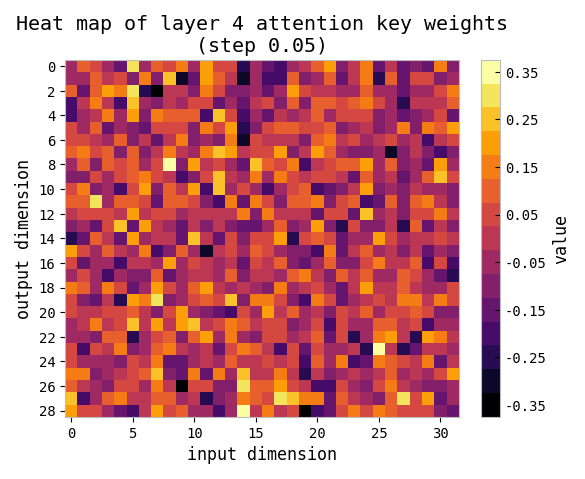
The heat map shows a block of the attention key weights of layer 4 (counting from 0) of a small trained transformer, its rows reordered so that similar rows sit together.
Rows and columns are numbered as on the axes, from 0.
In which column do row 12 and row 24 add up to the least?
23
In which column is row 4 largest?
12
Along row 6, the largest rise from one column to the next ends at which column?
15
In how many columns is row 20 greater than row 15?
18
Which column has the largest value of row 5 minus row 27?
11
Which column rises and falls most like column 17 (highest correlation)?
27
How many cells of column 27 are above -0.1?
15
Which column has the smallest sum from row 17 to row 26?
21
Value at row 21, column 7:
0.2
